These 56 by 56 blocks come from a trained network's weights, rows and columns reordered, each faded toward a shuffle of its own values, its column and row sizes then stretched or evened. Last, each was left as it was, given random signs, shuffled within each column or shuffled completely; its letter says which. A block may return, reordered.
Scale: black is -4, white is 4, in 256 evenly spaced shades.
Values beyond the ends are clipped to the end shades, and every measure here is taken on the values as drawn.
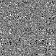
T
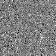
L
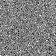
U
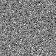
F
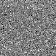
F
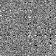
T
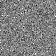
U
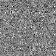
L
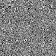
L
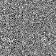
L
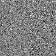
L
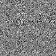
L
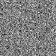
F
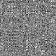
T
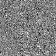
F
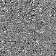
L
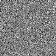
L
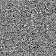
L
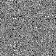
L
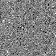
F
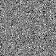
F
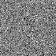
T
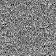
T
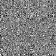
T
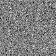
F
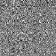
T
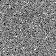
U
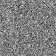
U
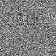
T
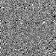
T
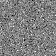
U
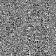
T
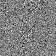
F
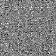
T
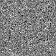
F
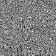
T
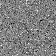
U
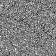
U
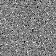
U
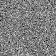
U
